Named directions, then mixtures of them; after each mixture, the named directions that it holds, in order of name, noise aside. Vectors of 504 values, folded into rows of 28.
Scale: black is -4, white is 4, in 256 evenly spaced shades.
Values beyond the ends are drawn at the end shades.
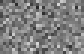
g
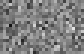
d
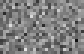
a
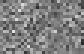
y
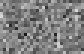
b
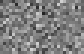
g.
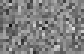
d.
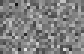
a, g.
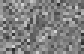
g, y.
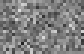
d, y.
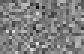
g, y.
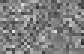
y.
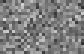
a, y.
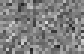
d, y.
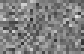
b, y.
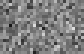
d.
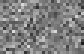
y.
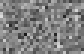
b.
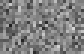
d.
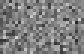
a, d.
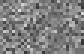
y.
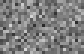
a, y.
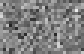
b.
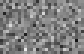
a.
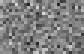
g.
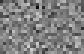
g, y.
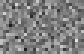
a.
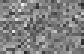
y.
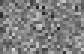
b, g.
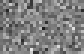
d, g.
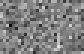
b, d.
